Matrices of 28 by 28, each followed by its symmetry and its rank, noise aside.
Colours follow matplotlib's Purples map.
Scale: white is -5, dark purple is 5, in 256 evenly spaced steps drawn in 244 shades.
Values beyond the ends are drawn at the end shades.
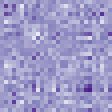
symmetric, rank four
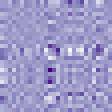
antisymmetric, rank two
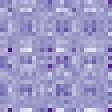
no symmetry, rank two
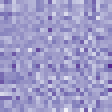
antisymmetric, rank four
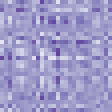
antisymmetric, rank two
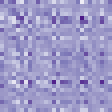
no symmetry, rank two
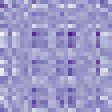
no symmetry, rank two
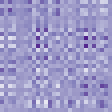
no symmetry, rank two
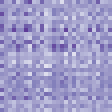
no symmetry, rank three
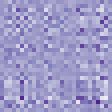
no symmetry, rank three
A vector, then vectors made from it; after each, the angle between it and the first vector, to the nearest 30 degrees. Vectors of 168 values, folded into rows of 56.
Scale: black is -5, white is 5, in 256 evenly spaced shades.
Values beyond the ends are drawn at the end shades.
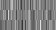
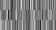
150 degrees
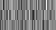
60 degrees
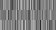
150 degrees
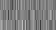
150 degrees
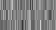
30 degrees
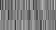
120 degrees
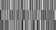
60 degrees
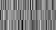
60 degrees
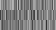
60 degrees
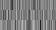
150 degrees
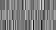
90 degrees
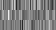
60 degrees
